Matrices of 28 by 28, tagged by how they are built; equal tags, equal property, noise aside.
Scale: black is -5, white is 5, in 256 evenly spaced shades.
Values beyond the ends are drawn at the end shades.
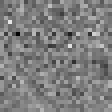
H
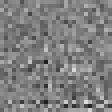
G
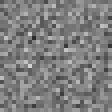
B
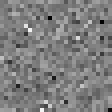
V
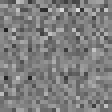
G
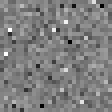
V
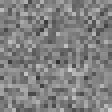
B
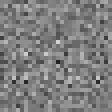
G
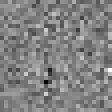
G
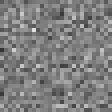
G
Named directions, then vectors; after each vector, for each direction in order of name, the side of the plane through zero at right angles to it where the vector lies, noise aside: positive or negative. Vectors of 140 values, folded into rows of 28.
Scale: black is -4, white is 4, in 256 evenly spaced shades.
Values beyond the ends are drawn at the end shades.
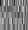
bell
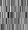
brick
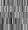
negative, positive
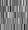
positive, negative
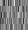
negative, negative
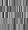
positive, negative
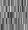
negative, positive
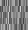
negative, negative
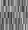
negative, positive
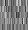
positive, positive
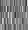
positive, negative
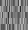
positive, positive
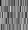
positive, positive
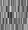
negative, positive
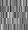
positive, negative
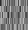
positive, positive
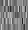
positive, negative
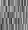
negative, positive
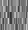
negative, positive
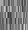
negative, positive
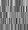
negative, negative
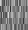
negative, negative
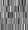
negative, positive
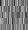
positive, positive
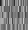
positive, positive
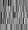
negative, negative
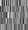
negative, negative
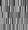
positive, positive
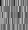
positive, positive
